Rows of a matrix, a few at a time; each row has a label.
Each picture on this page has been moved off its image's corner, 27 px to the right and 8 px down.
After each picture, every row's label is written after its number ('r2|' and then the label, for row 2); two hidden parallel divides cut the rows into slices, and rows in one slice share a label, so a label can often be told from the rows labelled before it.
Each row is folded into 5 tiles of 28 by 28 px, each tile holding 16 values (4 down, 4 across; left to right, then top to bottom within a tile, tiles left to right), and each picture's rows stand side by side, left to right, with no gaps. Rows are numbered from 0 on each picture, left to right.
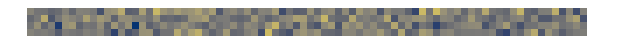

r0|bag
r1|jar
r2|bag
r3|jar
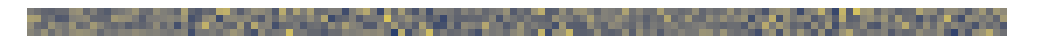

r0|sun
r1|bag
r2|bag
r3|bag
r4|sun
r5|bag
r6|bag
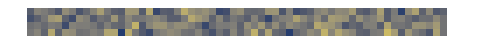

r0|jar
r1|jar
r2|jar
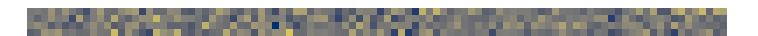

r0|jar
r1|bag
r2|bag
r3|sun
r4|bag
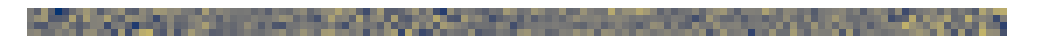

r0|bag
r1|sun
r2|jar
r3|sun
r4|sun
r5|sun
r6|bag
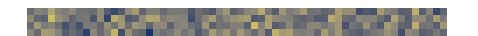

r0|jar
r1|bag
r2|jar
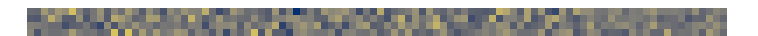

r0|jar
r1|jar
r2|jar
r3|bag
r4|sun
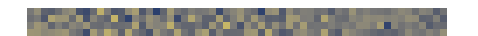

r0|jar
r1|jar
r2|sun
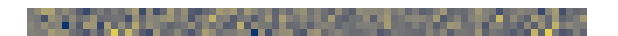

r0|jar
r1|bag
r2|sun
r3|jar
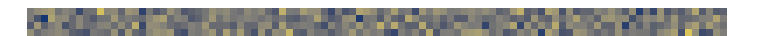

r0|jar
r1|bag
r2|bag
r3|jar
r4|jar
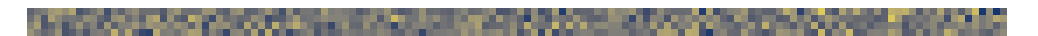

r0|jar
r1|jar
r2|sun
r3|jar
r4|jar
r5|bag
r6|jar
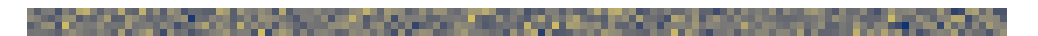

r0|bag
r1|bag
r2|bag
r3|jar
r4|jar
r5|sun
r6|jar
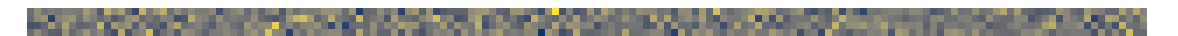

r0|bag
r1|jar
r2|jar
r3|jar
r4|bag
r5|jar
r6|sun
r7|bag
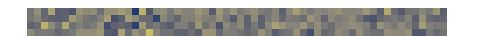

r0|bag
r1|sun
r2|sun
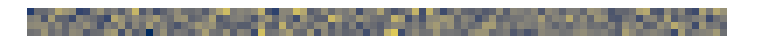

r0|jar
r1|bag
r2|jar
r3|sun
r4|bag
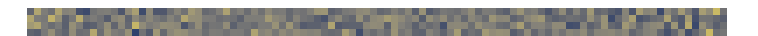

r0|jar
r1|sun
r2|sun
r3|sun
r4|bag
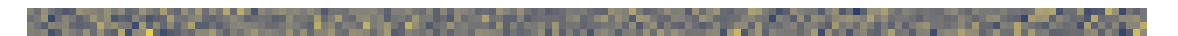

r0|bag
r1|sun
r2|sun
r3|sun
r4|sun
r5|jar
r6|sun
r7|jar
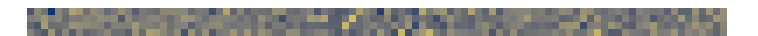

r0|sun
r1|sun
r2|bag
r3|sun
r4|sun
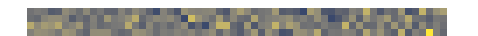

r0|sun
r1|jar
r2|bag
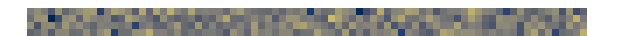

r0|bag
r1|sun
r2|jar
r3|jar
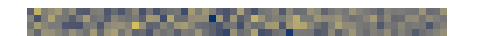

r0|jar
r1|jar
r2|sun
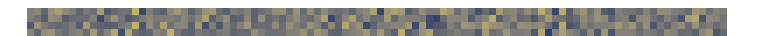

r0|jar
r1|sun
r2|bag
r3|bag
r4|sun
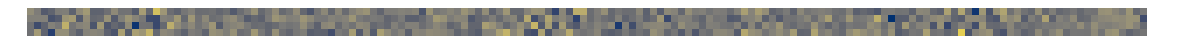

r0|bag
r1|sun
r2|sun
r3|bag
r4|sun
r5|sun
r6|bag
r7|sun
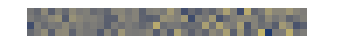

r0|sun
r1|bag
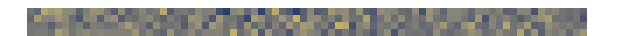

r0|sun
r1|jar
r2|sun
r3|sun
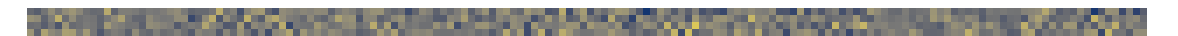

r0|sun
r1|bag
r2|sun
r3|bag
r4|jar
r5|jar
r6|sun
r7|jar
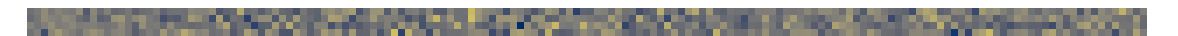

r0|sun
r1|jar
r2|jar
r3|jar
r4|jar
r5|sun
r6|bag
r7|sun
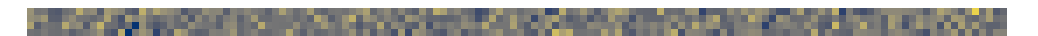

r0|bag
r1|sun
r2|bag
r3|bag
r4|jar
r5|jar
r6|jar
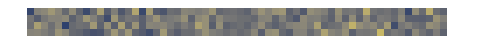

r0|jar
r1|sun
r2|sun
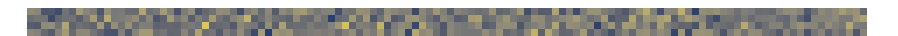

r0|bag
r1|bag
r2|bag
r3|jar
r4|bag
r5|sun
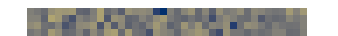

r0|jar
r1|sun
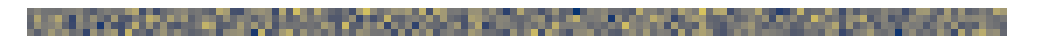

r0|jar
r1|bag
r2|bag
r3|jar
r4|bag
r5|jar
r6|bag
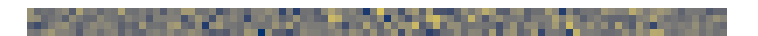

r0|sun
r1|jar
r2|jar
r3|jar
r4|sun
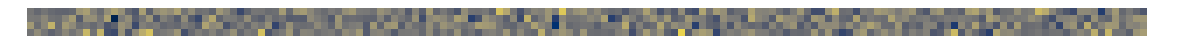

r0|bag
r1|bag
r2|sun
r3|bag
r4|bag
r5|jar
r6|jar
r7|jar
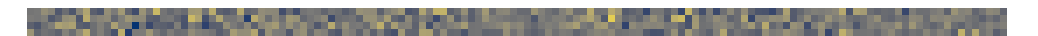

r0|bag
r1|jar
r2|bag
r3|sun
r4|jar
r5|bag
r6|sun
